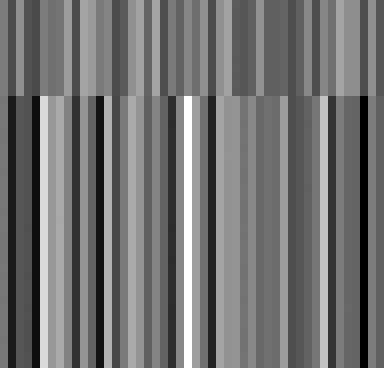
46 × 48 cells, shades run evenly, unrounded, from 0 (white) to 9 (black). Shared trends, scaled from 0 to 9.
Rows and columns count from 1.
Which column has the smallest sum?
24
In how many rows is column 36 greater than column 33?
12
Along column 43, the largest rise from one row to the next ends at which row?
13
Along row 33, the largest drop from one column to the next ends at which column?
6
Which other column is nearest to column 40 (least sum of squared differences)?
31
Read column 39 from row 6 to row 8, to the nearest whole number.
4 4 4
